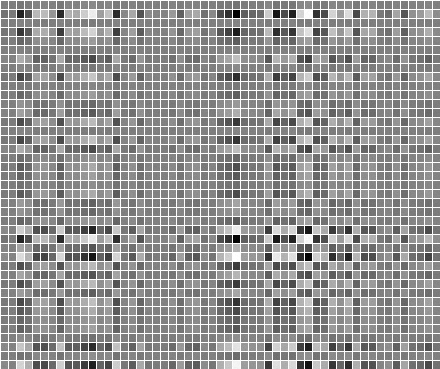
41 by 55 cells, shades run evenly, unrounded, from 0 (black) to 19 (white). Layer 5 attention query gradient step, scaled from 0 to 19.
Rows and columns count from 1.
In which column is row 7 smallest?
39
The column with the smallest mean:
30
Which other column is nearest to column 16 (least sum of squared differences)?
27
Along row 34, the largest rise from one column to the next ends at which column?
38
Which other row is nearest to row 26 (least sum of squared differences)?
41
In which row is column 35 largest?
29
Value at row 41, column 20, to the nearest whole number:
9
